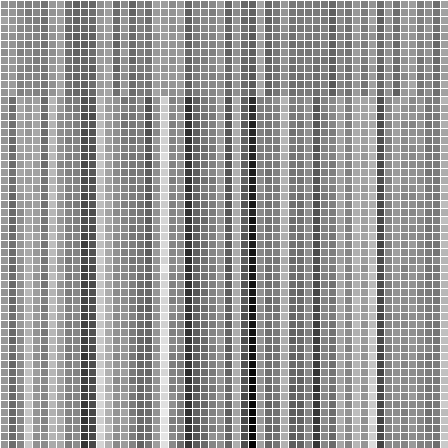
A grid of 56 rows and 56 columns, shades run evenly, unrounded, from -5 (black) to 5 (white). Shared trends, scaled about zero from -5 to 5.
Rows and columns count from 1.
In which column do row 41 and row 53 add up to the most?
21
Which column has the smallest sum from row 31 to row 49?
32
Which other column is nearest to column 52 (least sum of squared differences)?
20
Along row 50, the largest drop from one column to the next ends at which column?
48
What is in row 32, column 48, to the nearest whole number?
-2
